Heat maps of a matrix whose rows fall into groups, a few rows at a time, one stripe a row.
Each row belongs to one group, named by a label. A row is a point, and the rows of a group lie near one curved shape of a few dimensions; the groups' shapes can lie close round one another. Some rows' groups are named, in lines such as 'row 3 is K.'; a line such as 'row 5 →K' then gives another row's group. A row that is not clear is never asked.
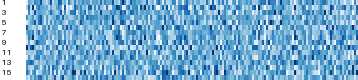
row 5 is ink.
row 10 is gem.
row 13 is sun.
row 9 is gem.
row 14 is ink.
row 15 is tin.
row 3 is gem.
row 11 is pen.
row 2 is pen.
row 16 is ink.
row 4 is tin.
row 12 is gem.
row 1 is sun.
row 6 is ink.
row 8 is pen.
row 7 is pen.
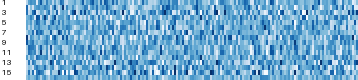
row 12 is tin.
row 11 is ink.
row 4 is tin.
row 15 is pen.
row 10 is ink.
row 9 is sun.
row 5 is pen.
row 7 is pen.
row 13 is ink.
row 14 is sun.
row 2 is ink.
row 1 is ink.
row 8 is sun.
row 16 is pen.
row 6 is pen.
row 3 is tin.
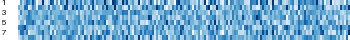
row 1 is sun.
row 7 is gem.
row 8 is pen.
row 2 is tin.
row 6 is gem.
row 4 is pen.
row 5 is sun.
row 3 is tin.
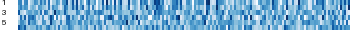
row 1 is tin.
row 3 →ink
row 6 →gem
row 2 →tin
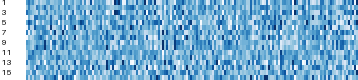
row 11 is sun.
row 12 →sun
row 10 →sun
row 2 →tin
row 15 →tin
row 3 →pen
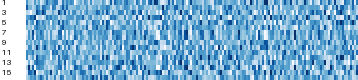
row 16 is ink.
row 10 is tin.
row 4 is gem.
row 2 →sun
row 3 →gem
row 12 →gem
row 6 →sun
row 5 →gem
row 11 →sun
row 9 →pen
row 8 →pen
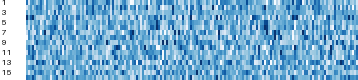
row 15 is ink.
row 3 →tin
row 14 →sun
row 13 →gem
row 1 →tin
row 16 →gem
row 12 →sun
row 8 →gem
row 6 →pen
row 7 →tin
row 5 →pen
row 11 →ink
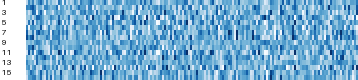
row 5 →pen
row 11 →pen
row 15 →ink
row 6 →tin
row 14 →tin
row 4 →pen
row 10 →sun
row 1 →pen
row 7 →gem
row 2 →gem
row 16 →ink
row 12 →sun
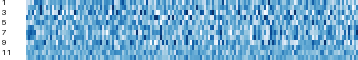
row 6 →ink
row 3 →pen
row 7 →gem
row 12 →pen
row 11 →pen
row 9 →sun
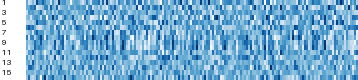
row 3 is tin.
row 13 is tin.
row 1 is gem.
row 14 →ink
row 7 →pen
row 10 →ink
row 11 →sun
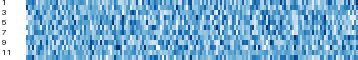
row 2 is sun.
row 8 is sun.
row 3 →tin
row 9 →ink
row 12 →sun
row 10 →pen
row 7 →gem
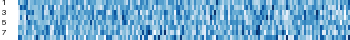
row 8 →tin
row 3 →sun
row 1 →tin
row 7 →pen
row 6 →pen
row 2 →ink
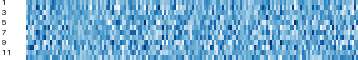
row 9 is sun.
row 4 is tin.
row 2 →pen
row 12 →sun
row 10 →ink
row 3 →sun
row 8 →sun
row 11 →tin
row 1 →pen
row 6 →ink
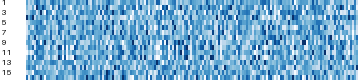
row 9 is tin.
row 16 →tin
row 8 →gem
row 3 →tin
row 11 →gem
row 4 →gem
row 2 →gem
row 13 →pen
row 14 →tin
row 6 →sun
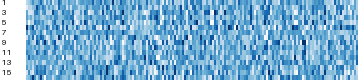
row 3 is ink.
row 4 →pen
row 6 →gem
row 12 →pen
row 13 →pen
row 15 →sun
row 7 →tin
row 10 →pen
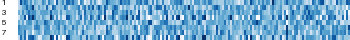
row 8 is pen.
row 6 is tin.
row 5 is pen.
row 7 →sun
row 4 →pen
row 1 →ink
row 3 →pen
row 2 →ink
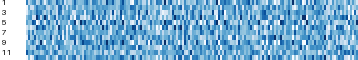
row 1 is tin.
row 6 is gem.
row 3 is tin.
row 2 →gem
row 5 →tin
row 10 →gem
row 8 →gem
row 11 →sun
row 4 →tin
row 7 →pen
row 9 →tin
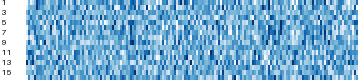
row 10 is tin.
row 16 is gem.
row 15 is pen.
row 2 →pen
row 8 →gem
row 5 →ink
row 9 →tin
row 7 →gem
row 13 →gem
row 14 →sun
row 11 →ink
